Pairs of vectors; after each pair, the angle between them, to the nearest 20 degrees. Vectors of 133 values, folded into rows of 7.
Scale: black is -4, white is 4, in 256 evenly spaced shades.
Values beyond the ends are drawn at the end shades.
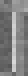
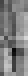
120 degrees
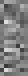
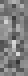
60 degrees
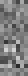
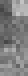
60 degrees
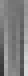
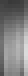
60 degrees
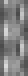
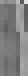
100 degrees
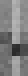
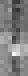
160 degrees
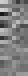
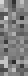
80 degrees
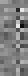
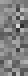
40 degrees
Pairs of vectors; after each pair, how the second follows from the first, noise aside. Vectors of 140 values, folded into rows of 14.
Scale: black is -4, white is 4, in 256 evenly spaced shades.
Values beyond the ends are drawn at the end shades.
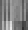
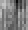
reversed, negated.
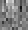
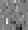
reversed, negated, partly zeroed.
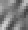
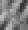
reversed, negated.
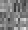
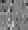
reversed, negated, partly zeroed.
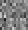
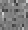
reversed, negated, partly zeroed.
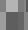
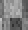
reversed, negated.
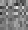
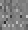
reversed, negated, partly zeroed.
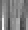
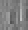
wrapped around, shrunk.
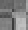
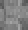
wrapped around, negated, shrunk.
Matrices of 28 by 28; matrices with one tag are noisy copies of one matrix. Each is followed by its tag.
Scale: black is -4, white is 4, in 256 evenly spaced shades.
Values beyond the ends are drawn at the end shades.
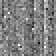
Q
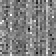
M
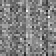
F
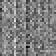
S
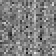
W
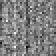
S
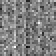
S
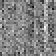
Q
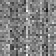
F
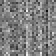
F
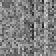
Q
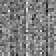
F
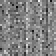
F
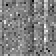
Q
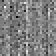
F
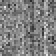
Q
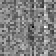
Q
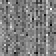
M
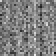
W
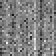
W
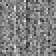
S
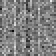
S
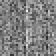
F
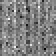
S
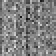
S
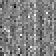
W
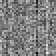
M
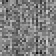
M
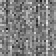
M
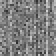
M
